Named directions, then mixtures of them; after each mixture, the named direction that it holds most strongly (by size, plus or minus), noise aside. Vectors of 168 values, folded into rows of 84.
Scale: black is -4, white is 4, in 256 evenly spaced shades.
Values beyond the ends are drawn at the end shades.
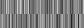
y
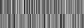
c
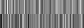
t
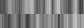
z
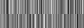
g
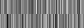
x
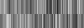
z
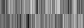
z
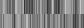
z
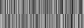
y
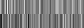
t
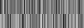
t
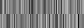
x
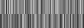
t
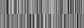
g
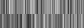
g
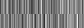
g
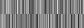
y
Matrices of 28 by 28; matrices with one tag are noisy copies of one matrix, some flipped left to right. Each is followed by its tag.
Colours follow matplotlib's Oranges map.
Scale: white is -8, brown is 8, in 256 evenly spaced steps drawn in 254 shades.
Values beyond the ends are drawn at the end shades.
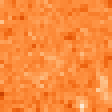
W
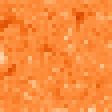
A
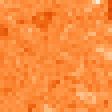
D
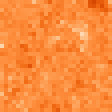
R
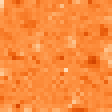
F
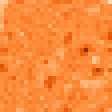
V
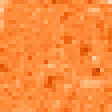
V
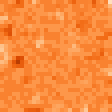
F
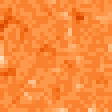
A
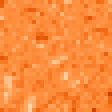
W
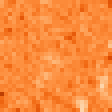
W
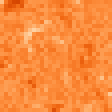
R
